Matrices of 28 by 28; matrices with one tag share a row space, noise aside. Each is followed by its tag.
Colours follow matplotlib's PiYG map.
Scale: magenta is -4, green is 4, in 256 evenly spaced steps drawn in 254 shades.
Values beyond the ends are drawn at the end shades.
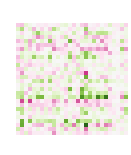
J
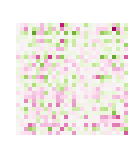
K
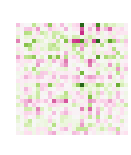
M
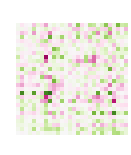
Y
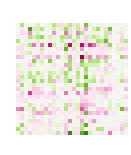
J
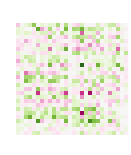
M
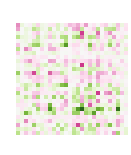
M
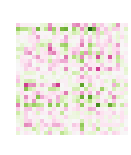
M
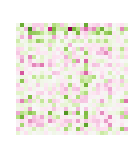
J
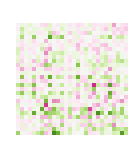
Y
